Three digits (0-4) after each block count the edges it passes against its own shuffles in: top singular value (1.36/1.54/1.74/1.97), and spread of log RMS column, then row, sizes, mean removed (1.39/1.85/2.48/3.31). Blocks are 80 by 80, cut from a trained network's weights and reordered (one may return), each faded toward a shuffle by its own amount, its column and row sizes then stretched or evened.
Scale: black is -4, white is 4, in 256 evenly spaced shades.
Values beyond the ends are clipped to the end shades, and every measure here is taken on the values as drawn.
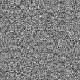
4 0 1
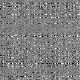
3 0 4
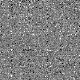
0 2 2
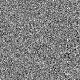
2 1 0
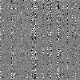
1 4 2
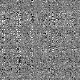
1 3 2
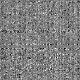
2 1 3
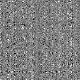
1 3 2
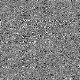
0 1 3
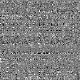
2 2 3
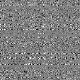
1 1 4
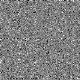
0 2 2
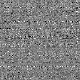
1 1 3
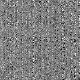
1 3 2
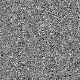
0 2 0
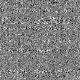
0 0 3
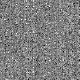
0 2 1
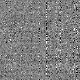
1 3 1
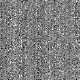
1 3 1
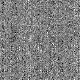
1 2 0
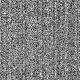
2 0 0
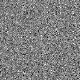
1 2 1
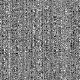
3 2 2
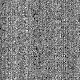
3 1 1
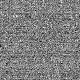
2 0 0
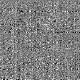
1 0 3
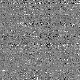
0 2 3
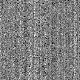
3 2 1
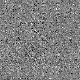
0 2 1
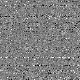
0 1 3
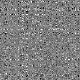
1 3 3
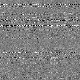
4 0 4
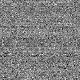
2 0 1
